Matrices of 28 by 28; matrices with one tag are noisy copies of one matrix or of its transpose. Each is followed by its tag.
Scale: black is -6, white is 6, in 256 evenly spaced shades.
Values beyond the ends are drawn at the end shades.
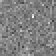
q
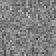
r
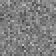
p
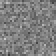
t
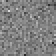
r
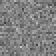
r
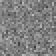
q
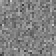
t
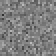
p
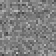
t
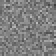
r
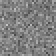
q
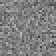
r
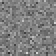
q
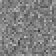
q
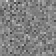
p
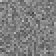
q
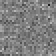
t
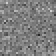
t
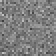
q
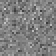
p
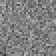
r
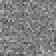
t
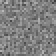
t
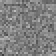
t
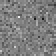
r
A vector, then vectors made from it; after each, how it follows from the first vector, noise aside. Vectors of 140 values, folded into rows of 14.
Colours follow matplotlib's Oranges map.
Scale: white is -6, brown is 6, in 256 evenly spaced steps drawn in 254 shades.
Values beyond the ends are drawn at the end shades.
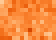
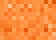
reversed, partly zeroed.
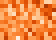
wrapped around, negated, scaled up.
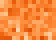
copied.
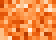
negated, scaled up.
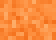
wrapped around, shrunk.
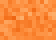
wrapped around, shrunk.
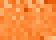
reversed, partly zeroed.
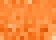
reversed, partly zeroed.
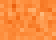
wrapped around, shrunk.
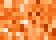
wrapped around, negated, scaled up.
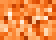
wrapped around, negated, scaled up.
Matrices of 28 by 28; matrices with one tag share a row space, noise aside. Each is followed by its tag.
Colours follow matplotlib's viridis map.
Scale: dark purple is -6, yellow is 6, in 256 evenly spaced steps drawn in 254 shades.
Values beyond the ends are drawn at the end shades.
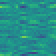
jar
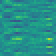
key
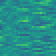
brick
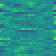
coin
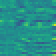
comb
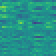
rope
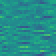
brick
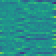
comb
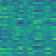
rope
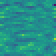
coin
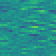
jar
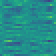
key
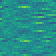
brick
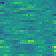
coin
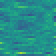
coin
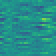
brick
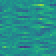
brick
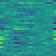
coin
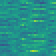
jar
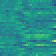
comb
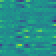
comb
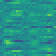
key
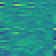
coin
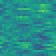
brick
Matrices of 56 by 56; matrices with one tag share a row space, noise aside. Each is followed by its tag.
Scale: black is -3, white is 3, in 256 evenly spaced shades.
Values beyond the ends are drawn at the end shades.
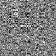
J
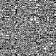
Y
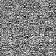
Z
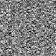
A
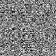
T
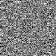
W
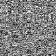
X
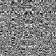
T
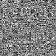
J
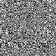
W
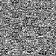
X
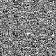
J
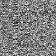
J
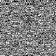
X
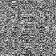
T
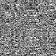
Y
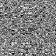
T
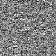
J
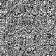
W
